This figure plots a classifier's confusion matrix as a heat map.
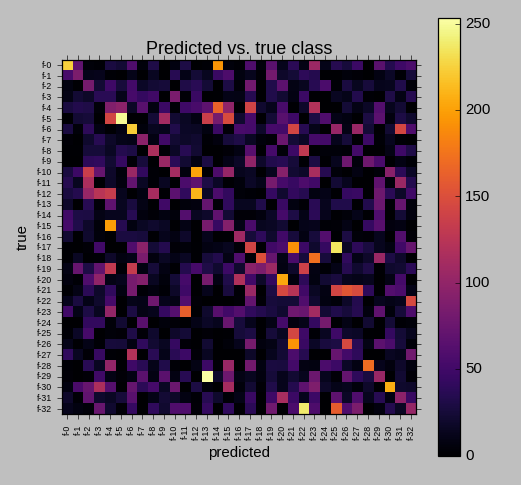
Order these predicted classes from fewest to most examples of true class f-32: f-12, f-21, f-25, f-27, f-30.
f-12, f-30, f-21, f-27, f-25
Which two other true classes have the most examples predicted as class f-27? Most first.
f-21, f-6
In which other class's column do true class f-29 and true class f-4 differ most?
f-13
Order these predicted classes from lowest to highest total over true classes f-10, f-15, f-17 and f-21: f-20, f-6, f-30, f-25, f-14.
f-14, f-30, f-6, f-20, f-25
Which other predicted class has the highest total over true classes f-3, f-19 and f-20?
f-6
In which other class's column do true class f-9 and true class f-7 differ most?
f-17
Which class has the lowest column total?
f-18
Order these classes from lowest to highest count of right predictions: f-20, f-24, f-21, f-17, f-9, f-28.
f-24, f-9, f-21, f-17, f-28, f-20
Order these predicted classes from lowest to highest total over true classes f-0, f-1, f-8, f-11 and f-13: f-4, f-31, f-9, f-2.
f-9, f-4, f-2, f-31
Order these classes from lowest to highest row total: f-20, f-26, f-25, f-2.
f-25, f-2, f-26, f-20
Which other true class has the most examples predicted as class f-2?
f-10
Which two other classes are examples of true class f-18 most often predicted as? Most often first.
f-23, f-29
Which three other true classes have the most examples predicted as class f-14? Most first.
f-0, f-4, f-5
